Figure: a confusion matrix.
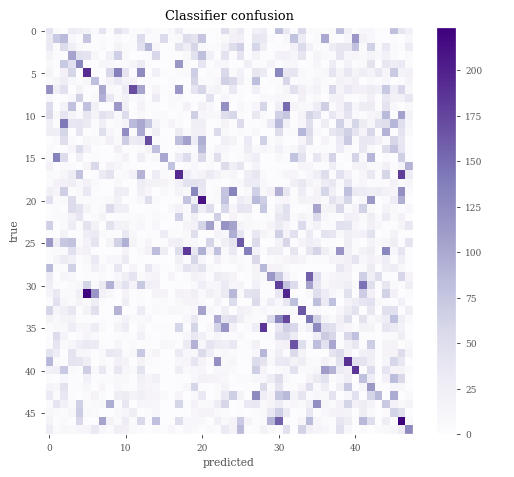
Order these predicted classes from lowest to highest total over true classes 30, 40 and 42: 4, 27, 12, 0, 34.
4, 0, 27, 12, 34
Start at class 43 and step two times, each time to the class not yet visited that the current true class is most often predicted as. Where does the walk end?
19
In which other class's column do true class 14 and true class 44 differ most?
35
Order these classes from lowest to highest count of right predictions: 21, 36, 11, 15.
21, 36, 11, 15
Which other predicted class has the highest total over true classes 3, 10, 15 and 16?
46
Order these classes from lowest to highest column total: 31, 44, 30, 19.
44, 19, 31, 30
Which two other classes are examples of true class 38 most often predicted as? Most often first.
28, 12
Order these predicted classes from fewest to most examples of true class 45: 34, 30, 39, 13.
13, 39, 34, 30
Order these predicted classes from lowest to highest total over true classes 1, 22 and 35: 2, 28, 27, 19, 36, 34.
34, 27, 2, 19, 36, 28
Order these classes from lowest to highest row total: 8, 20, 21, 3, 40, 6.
8, 6, 3, 21, 40, 20
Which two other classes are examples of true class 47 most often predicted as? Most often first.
25, 33
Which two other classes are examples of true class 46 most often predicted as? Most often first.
30, 7
